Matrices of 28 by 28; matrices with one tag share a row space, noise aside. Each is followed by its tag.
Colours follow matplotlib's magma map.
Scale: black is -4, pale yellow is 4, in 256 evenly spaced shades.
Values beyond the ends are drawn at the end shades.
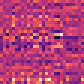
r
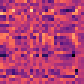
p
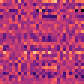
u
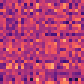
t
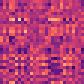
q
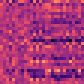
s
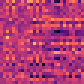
s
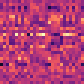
q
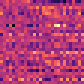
s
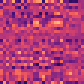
r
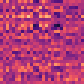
r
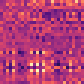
s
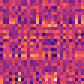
u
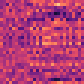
s
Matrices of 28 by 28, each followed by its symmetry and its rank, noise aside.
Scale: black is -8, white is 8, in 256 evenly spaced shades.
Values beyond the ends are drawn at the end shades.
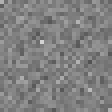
symmetric, rank eight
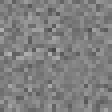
no symmetry, rank six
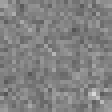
symmetric, rank seven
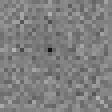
symmetric, rank six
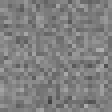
antisymmetric, rank eight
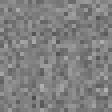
no symmetry, rank seven
